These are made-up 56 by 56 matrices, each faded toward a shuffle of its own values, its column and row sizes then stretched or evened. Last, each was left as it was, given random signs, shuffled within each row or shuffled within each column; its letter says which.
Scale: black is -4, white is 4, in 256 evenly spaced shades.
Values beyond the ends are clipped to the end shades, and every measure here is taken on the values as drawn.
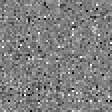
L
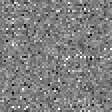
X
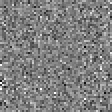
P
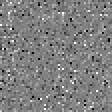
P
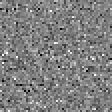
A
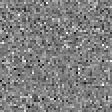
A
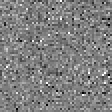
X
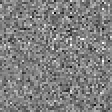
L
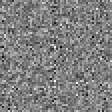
P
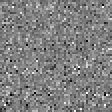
L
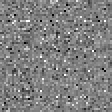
X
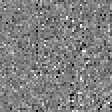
P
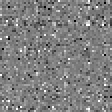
X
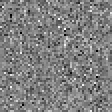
P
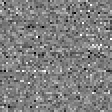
A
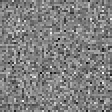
L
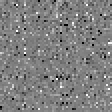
L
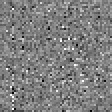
L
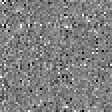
X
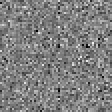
X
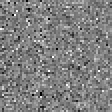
P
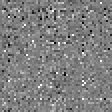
L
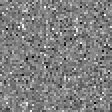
P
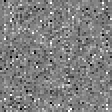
P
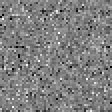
A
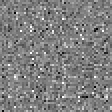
X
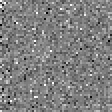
P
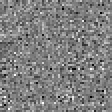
X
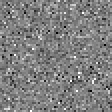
A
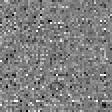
X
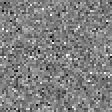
A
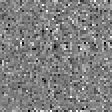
X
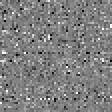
L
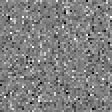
P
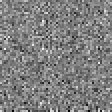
X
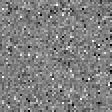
P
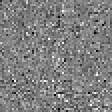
X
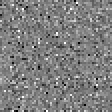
L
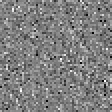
P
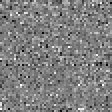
A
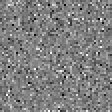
A
